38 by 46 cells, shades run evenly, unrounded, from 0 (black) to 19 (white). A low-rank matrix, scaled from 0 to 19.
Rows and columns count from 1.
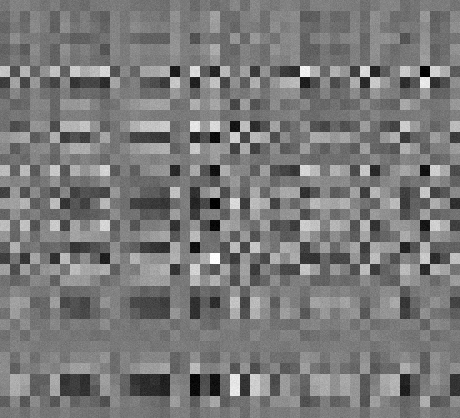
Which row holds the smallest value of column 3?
24
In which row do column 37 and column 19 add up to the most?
7
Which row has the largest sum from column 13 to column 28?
12
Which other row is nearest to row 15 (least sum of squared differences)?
3
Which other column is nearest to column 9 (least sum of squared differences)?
16
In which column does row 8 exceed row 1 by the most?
43
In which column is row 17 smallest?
22
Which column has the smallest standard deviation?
19
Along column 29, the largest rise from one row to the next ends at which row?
8
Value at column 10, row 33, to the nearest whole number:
10
